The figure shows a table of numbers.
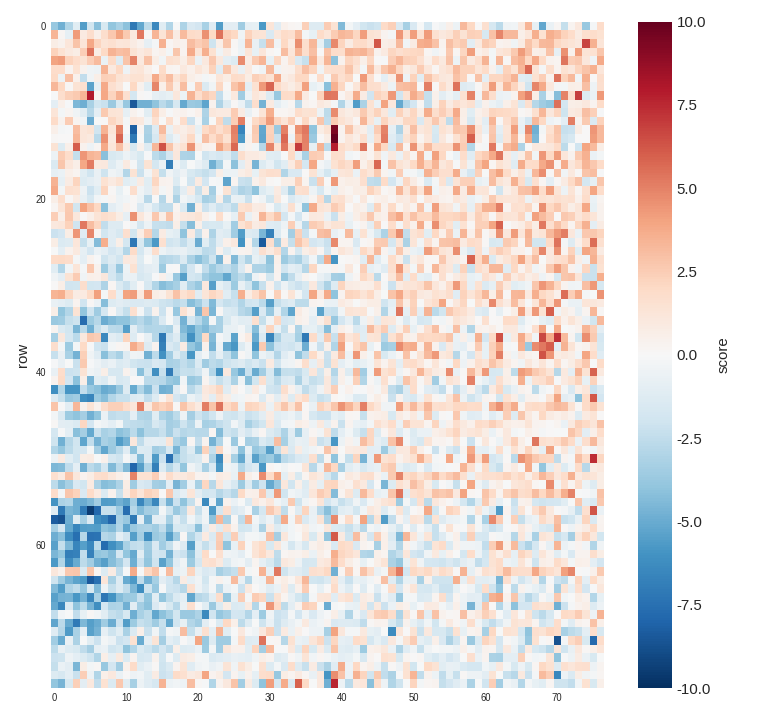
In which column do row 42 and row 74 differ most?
11
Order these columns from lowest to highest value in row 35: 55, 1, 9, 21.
21, 9, 1, 55
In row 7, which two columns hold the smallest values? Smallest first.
5, 38
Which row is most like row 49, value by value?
53
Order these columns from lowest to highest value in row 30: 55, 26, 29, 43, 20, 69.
20, 29, 26, 43, 55, 69
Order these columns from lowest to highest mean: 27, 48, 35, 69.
27, 35, 48, 69
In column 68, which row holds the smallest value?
0
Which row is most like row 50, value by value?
40
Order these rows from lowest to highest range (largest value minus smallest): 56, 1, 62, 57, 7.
1, 62, 7, 57, 56
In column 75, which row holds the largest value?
50
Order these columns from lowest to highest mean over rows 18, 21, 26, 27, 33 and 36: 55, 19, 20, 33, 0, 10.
19, 20, 33, 10, 0, 55
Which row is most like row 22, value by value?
52
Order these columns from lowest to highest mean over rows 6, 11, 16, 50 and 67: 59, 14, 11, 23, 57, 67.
23, 14, 11, 57, 59, 67
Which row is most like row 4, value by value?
31
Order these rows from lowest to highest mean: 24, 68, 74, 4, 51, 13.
51, 68, 74, 24, 13, 4
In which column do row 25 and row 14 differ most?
14
